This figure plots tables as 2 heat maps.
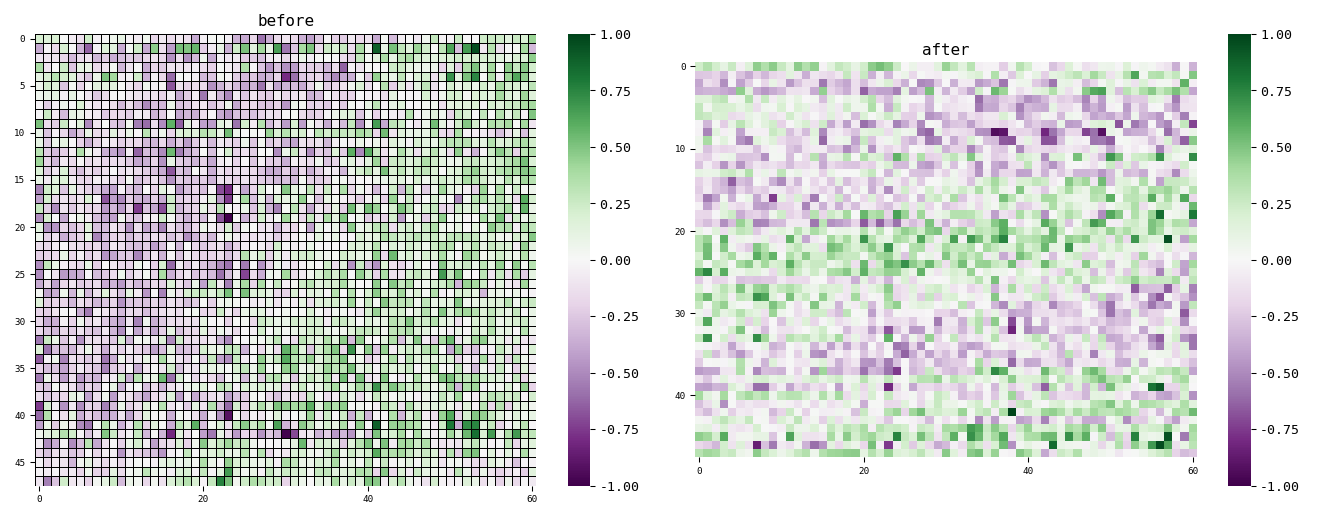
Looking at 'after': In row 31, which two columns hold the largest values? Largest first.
1, 36
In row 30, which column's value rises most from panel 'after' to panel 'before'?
59
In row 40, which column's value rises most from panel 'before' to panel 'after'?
23
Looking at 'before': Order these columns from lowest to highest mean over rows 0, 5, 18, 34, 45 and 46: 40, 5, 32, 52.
5, 32, 52, 40
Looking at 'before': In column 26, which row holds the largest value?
47
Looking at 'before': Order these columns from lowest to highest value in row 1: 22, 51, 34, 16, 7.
16, 51, 34, 7, 22
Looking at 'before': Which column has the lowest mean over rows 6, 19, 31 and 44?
23
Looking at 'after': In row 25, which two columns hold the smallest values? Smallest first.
56, 59
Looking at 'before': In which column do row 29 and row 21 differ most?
6
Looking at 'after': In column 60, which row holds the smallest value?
7
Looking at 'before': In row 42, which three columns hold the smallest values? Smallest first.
30, 16, 31
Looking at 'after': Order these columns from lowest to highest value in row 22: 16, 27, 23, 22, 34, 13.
34, 13, 22, 27, 16, 23
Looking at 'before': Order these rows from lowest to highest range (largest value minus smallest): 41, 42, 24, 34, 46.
46, 24, 34, 41, 42
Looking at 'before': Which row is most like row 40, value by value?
32
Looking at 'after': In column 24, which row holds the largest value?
45
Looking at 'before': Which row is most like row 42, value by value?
4
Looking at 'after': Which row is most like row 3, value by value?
19
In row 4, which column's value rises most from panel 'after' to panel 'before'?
58
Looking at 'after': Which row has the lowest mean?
8
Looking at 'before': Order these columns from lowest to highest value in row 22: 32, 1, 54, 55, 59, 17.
17, 1, 32, 54, 55, 59
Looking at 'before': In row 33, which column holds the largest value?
38
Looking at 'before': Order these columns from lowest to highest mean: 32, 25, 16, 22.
16, 22, 25, 32
